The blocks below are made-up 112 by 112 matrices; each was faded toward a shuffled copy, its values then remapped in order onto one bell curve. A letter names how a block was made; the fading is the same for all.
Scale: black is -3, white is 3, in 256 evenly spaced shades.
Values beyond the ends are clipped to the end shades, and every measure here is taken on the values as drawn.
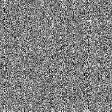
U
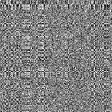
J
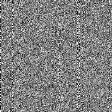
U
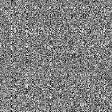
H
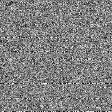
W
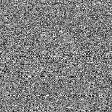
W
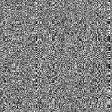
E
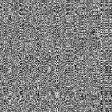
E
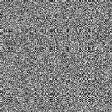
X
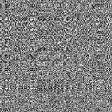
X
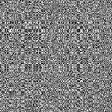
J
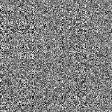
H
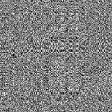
X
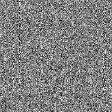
U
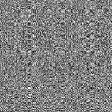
X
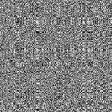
X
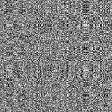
X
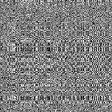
J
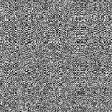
X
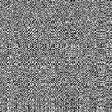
J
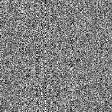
U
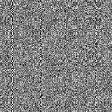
E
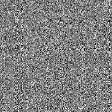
H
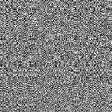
X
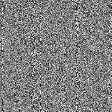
U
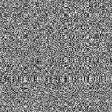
X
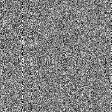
U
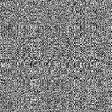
X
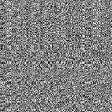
X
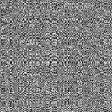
J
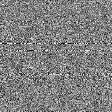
W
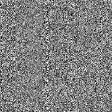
U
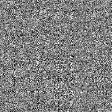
H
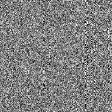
U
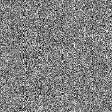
U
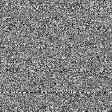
W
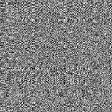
X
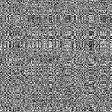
J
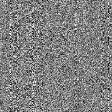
U
